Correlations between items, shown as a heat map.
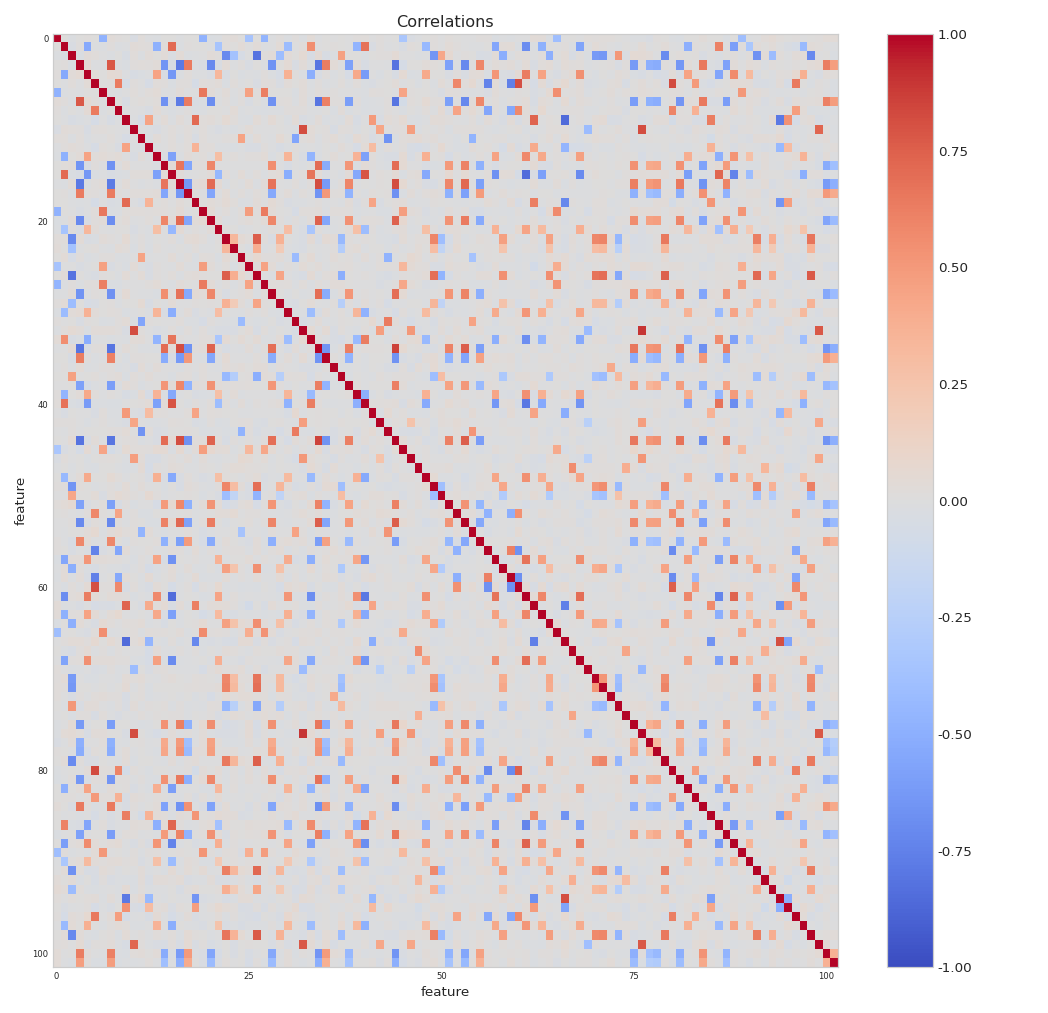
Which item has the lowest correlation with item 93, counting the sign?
2
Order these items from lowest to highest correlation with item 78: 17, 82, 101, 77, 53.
17, 101, 82, 77, 53
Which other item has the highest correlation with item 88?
61
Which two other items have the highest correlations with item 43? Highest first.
31, 54
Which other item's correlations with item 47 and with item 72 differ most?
67
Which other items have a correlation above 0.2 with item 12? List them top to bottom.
9, 18, 41, 62, 85, 95
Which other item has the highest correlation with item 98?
26
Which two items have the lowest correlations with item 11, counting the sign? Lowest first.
43, 31
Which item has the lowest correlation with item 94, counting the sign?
9
